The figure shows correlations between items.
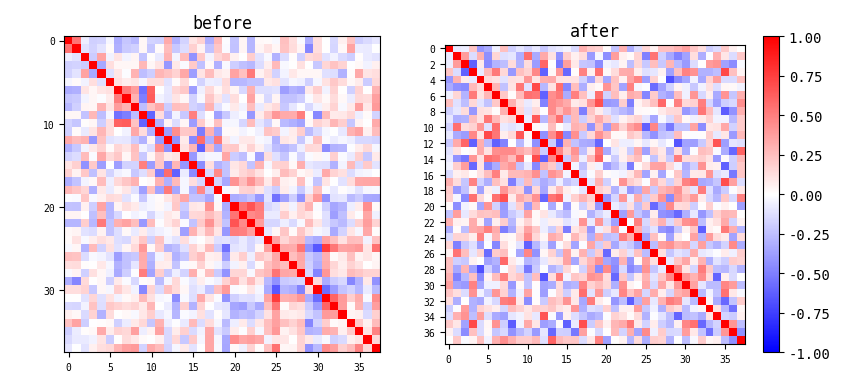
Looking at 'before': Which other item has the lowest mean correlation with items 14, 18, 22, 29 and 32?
15
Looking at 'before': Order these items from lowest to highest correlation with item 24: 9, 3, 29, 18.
29, 18, 3, 9
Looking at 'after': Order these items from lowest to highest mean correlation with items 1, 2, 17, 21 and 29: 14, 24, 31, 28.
14, 28, 24, 31
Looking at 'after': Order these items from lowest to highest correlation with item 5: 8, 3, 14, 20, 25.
25, 8, 3, 20, 14
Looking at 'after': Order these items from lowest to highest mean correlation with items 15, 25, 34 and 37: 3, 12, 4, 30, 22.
3, 30, 22, 4, 12
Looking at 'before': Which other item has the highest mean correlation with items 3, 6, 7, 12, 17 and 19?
10
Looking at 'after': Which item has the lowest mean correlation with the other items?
12
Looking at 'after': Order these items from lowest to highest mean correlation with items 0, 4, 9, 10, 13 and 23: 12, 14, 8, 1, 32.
32, 12, 8, 1, 14
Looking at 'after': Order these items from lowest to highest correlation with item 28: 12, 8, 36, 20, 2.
36, 12, 8, 2, 20
